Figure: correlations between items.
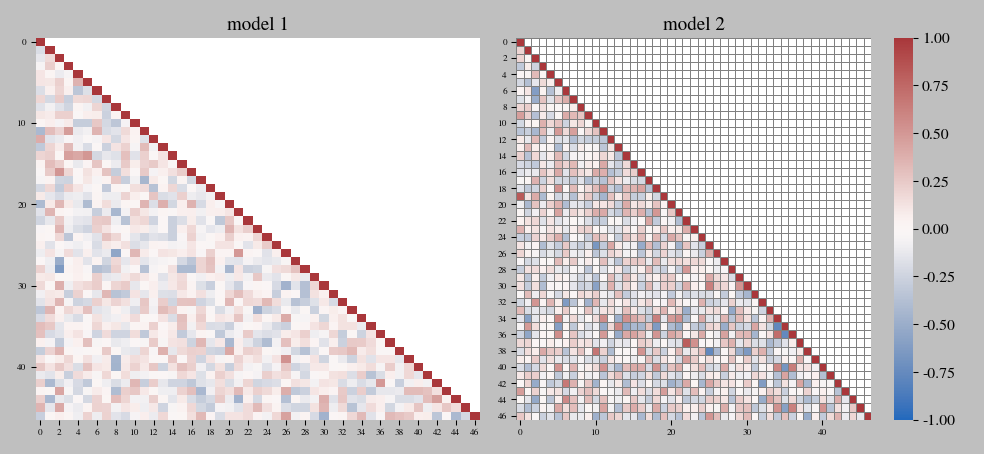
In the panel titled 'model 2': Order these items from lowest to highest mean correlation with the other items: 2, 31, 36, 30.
31, 2, 30, 36
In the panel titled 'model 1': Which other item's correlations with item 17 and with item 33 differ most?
11
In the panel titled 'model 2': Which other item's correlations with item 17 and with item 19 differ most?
0
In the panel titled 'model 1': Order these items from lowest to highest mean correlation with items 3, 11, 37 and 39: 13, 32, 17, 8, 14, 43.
8, 17, 32, 43, 13, 14
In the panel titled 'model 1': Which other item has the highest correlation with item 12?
0
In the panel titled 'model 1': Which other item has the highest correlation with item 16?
2
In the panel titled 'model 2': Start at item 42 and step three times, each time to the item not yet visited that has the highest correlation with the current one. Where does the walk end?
33
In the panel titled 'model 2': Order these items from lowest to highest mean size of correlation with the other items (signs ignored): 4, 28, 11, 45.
4, 28, 45, 11
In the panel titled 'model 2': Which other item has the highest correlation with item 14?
34
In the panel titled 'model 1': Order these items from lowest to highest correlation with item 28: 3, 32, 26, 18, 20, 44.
20, 32, 44, 3, 26, 18
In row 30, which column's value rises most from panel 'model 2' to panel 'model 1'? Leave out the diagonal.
38
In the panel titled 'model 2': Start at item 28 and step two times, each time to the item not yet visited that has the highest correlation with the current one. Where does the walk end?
37
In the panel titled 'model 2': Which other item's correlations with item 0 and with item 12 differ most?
9
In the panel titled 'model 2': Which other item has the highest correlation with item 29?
30
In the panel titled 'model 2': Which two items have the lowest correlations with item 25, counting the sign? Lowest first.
38, 10
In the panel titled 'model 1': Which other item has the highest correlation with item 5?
14
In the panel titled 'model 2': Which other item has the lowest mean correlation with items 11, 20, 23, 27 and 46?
35
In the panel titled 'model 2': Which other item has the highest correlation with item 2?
32
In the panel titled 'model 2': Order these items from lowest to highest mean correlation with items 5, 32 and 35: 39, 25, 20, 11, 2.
25, 11, 39, 20, 2
